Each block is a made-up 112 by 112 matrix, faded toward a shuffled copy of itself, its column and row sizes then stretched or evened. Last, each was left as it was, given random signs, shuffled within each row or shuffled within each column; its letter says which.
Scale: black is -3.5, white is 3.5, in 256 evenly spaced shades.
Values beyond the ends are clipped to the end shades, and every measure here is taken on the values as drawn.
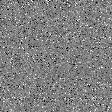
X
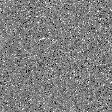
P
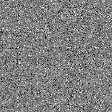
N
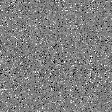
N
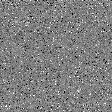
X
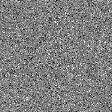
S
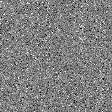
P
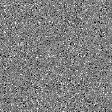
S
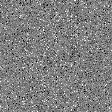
P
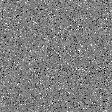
N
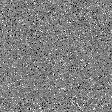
X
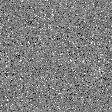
X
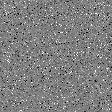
X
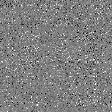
S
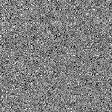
S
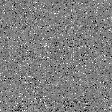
S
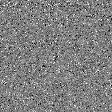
X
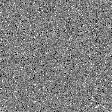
P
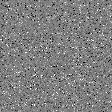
X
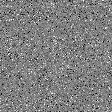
X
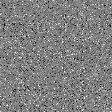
S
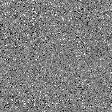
N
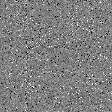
S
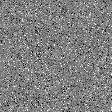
P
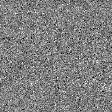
N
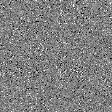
N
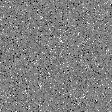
P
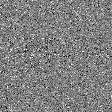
X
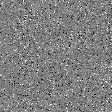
P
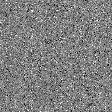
P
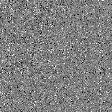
S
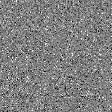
N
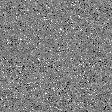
X
